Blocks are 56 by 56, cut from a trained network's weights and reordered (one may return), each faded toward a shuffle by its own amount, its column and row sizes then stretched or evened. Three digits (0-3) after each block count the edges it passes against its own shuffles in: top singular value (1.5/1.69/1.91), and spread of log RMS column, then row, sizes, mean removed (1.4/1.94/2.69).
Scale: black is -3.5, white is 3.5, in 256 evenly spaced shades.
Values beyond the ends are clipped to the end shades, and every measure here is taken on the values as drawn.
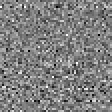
1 0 2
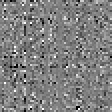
1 3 2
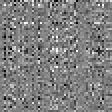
3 3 2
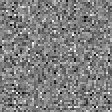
1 1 0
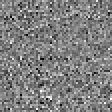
0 1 1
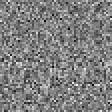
1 0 1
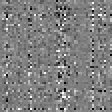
0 3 2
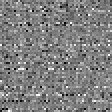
0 0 3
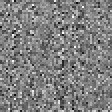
1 2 0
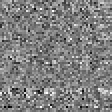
2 0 2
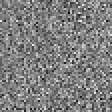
2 0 0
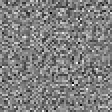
2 0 0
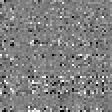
0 2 3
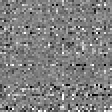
0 1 3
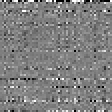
3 1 3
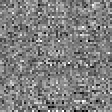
2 1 2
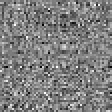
2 0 2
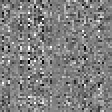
2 3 1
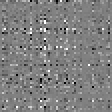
0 3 3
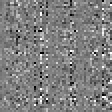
1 3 1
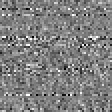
2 0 3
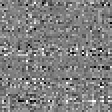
1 2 3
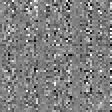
1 3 2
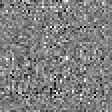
0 2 2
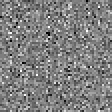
0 2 0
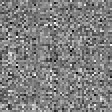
2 2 0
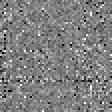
0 2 1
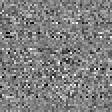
0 0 3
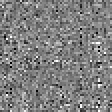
0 2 1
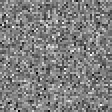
0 0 0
